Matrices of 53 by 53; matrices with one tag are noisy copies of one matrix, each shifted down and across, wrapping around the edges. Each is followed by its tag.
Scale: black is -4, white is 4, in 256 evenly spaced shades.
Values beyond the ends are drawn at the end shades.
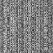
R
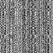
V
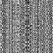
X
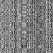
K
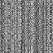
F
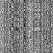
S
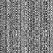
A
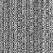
R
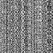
X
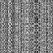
X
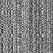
V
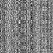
S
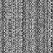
F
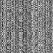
R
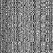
K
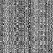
S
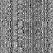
K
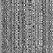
F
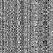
X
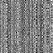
F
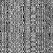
K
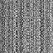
F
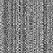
F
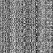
S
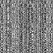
V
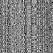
K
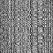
K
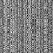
R
